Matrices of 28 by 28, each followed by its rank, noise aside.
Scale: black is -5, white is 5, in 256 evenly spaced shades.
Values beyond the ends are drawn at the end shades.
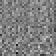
five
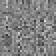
five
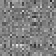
three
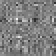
four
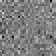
four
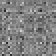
four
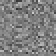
four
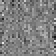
five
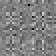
two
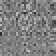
four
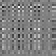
one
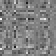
three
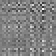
two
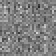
five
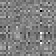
two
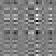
one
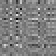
two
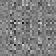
three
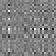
one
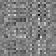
two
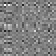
two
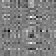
two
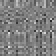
three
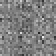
four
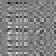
two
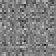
five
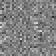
five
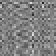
two
